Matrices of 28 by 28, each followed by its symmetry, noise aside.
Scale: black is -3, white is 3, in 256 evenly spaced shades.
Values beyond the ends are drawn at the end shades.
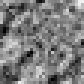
symmetric across the other diagonal.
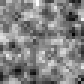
symmetric.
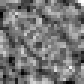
symmetric across the other diagonal.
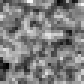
no symmetry.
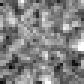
no symmetry.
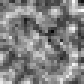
symmetric across the other diagonal.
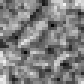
symmetric.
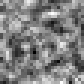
no symmetry.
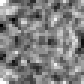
mirrored top to bottom.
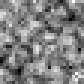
symmetric.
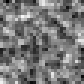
symmetric across the other diagonal.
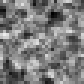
no symmetry.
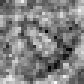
symmetric.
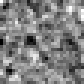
no symmetry.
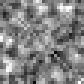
symmetric.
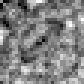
symmetric.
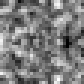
mirrored top to bottom.
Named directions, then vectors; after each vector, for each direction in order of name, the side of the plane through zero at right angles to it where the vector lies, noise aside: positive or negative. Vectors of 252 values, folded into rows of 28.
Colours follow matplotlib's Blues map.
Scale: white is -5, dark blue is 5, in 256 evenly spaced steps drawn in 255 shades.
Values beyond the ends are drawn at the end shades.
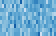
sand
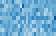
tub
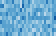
negative, positive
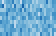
negative, positive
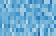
positive, positive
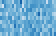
positive, negative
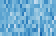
negative, negative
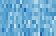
negative, negative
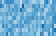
negative, positive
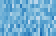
negative, negative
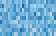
negative, positive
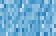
positive, negative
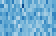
negative, positive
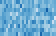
negative, negative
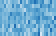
positive, positive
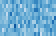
positive, positive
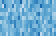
positive, negative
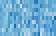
positive, positive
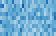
negative, positive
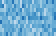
negative, positive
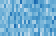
positive, positive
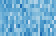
negative, negative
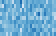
positive, negative
